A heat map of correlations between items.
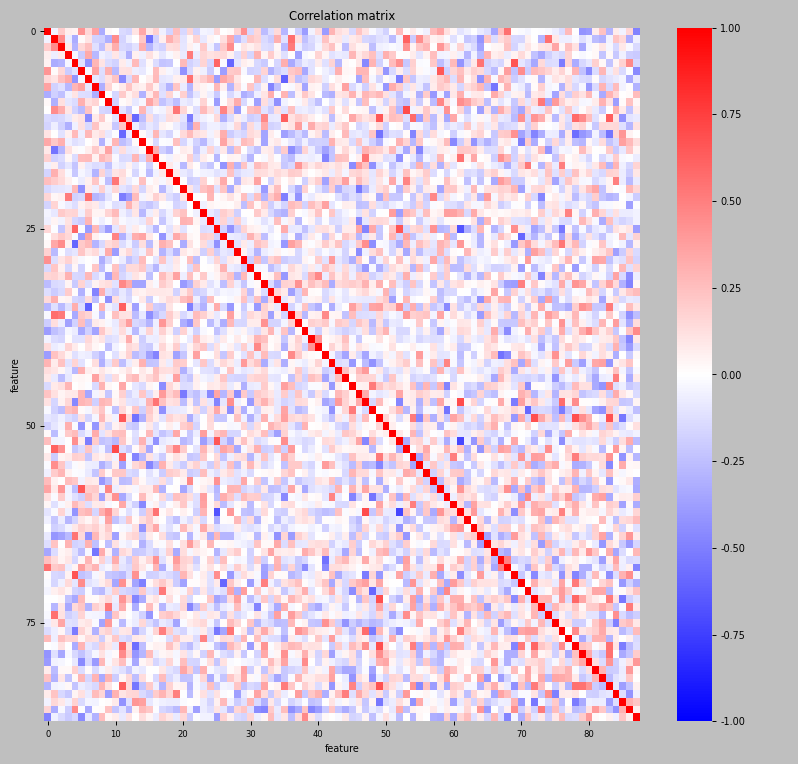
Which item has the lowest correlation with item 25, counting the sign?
61
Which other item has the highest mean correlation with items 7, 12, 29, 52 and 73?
82
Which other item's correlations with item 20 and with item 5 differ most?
58
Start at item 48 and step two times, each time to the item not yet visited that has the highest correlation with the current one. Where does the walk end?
83
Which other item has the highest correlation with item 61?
47
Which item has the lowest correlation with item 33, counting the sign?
7
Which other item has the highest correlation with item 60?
54
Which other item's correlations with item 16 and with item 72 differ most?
13
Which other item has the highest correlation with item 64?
4
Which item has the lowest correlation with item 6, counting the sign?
35
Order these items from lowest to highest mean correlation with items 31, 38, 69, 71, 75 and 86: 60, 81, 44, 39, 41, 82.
44, 39, 60, 41, 82, 81
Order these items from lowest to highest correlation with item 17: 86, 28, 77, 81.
28, 86, 77, 81
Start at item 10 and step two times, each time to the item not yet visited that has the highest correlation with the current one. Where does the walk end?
1
